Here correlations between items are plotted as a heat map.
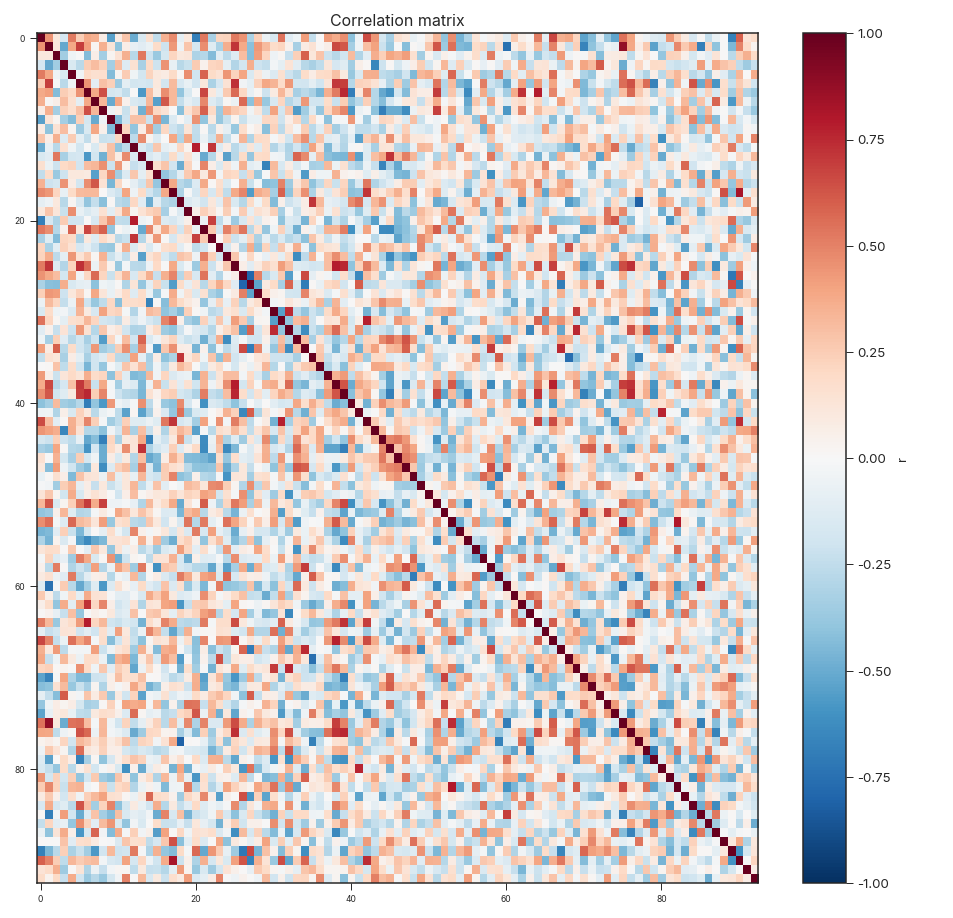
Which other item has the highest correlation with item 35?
18
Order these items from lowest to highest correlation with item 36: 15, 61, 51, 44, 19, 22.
51, 61, 15, 22, 19, 44
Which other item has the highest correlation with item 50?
63
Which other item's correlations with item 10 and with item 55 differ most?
7
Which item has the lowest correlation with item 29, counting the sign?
14
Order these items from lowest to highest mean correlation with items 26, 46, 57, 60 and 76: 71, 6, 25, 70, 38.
70, 71, 38, 6, 25
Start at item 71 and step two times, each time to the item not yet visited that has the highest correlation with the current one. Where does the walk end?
13
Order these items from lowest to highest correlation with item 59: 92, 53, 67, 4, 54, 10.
67, 10, 54, 92, 53, 4
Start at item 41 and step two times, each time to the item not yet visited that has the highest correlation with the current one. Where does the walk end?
27
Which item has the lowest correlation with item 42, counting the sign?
74
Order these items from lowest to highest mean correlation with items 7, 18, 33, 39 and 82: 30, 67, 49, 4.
49, 30, 4, 67
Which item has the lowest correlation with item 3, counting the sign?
43
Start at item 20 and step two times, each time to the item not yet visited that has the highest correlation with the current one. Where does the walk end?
22
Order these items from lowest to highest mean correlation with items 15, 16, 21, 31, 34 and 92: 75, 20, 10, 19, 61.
20, 10, 19, 75, 61
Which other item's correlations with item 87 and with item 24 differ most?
38
